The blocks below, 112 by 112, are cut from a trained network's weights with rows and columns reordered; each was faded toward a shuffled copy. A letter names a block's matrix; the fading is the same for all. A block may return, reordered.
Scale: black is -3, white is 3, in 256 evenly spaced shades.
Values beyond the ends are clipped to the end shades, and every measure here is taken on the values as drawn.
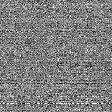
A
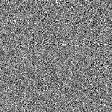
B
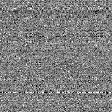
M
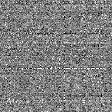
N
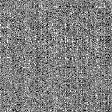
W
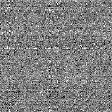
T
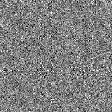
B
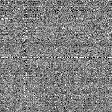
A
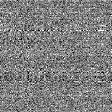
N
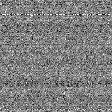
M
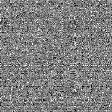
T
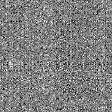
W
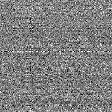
N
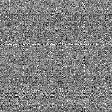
N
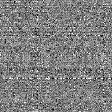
N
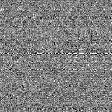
M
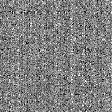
W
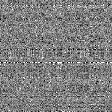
M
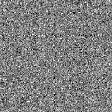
B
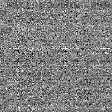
T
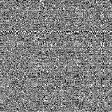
N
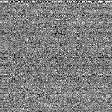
A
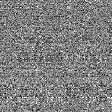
N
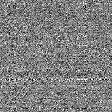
N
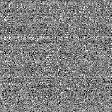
T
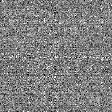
T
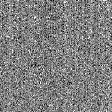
W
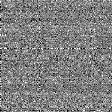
N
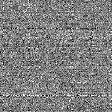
N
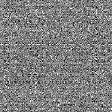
T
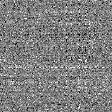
T
